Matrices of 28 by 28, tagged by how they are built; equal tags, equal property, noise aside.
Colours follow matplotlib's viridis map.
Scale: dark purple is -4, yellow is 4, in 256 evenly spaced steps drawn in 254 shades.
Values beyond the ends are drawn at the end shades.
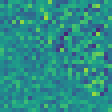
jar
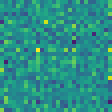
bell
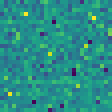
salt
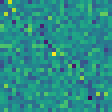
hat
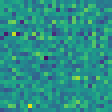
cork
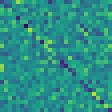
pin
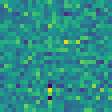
bell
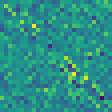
hat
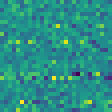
cork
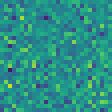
bell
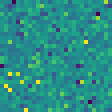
salt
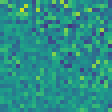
jar
